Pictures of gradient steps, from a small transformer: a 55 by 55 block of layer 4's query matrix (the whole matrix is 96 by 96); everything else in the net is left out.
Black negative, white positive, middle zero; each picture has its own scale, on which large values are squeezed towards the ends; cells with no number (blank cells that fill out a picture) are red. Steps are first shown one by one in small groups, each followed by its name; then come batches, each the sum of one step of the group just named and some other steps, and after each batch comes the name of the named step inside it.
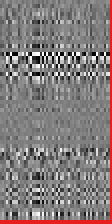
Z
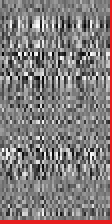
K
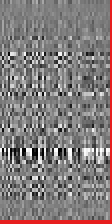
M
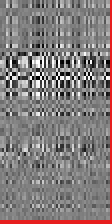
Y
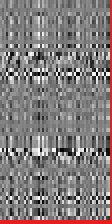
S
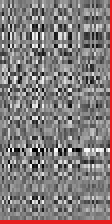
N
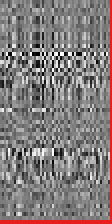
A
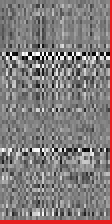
Z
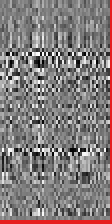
N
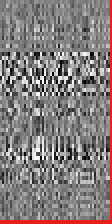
Y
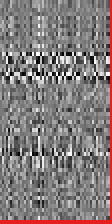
S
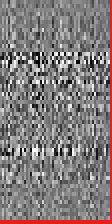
A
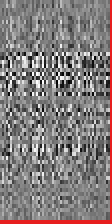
Y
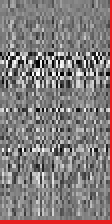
A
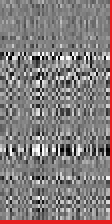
S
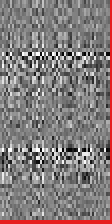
N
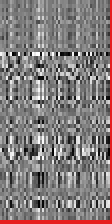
S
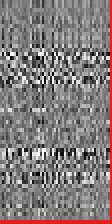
A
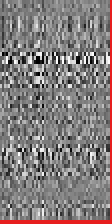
K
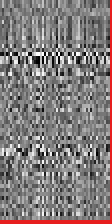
K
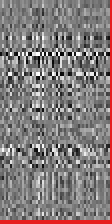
N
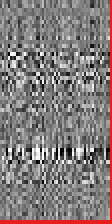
A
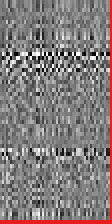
Z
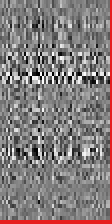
N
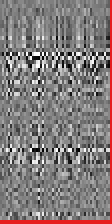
Z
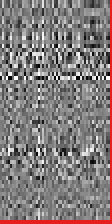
N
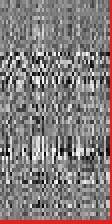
S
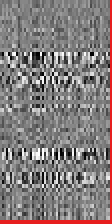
A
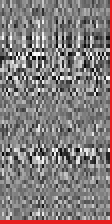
N
